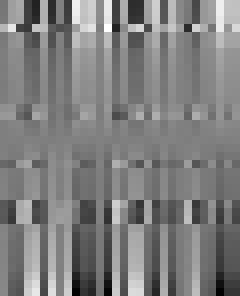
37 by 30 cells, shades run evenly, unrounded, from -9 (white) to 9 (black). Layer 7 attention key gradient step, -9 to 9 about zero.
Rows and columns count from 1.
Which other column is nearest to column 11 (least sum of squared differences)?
30
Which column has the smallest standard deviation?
13
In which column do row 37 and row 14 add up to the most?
10
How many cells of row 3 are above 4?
7
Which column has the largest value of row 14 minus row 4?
14
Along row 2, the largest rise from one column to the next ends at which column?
15
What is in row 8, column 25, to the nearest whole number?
1
